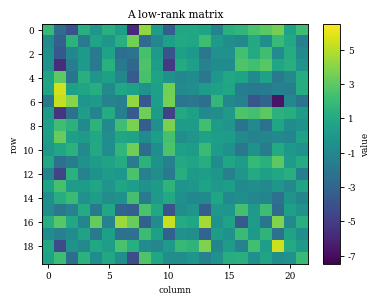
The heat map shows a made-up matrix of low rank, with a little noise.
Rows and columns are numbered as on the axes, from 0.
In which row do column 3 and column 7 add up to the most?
6
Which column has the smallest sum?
1
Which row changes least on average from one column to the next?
13
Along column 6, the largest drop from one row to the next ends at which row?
17
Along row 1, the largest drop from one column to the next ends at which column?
8
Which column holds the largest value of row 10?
7
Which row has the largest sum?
16
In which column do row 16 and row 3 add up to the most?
19
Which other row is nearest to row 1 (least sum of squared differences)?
12
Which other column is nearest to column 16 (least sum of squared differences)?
18
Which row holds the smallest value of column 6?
15
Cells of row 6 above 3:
4
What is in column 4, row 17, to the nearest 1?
-2
